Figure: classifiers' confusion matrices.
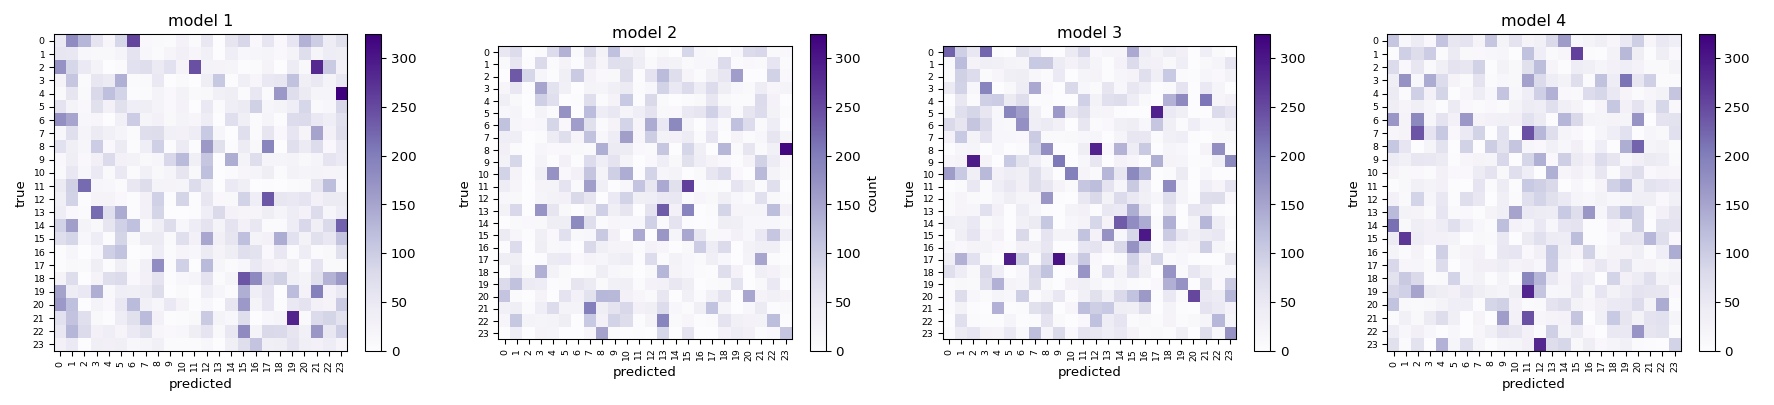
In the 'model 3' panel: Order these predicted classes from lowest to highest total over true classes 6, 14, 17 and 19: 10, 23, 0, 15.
10, 0, 23, 15
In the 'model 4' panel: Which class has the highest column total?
11
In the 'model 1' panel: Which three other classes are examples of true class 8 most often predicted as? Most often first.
17, 12, 3
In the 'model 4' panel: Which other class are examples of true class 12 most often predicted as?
2
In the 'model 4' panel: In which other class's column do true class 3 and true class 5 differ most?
19
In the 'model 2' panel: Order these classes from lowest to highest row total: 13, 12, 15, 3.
12, 3, 15, 13
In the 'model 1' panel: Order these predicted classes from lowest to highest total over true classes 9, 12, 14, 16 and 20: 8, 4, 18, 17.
18, 8, 4, 17
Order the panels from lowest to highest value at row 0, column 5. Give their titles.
model 3, model 4, model 1, model 2
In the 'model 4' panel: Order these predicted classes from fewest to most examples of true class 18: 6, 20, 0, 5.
6, 20, 0, 5
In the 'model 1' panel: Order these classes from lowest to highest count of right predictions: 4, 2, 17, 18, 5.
17, 2, 5, 18, 4
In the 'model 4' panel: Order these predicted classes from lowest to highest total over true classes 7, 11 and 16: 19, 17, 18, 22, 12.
17, 22, 18, 19, 12
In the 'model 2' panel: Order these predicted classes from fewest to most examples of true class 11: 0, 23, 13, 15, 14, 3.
23, 3, 0, 14, 13, 15
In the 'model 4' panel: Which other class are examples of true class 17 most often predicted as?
13
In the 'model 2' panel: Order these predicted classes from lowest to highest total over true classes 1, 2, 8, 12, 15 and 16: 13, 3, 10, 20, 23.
20, 3, 10, 23, 13
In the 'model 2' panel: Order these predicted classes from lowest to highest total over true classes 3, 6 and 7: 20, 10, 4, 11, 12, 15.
11, 20, 15, 4, 12, 10
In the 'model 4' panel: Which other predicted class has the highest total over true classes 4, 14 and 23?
12
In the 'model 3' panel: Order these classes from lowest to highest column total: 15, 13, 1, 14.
13, 14, 1, 15
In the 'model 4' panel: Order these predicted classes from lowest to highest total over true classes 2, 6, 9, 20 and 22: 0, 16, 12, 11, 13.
16, 13, 11, 12, 0
